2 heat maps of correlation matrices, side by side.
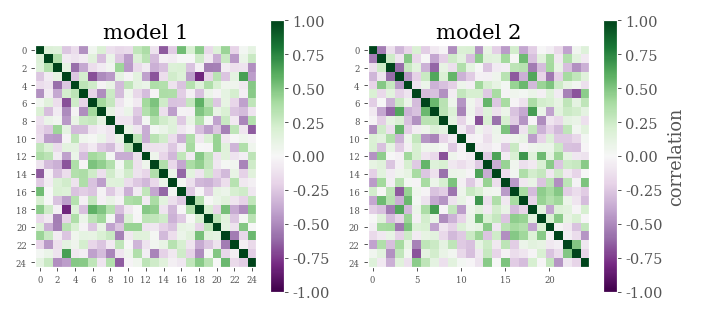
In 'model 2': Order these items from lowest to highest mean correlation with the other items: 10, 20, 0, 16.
0, 10, 16, 20
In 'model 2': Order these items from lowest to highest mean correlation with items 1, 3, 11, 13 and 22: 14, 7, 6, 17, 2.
2, 14, 17, 7, 6
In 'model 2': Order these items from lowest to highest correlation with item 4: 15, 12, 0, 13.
0, 15, 13, 12
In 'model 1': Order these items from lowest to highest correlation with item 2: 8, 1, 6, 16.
6, 8, 16, 1
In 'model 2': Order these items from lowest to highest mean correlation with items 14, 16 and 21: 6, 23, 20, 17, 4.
23, 6, 20, 4, 17
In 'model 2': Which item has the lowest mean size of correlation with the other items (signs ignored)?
11
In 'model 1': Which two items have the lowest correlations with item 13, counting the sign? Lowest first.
3, 23
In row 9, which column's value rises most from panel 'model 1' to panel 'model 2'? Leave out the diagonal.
24
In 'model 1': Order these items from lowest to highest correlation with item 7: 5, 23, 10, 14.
5, 23, 14, 10
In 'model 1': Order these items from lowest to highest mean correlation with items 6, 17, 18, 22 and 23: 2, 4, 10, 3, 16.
3, 2, 16, 10, 4
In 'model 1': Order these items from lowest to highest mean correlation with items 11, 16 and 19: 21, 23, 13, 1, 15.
15, 13, 1, 21, 23
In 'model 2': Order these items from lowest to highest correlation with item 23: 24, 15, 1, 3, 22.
24, 15, 1, 3, 22
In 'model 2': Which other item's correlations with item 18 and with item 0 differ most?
3
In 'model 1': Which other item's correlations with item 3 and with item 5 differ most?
24
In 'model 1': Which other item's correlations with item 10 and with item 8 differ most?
20
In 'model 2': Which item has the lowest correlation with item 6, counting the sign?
10
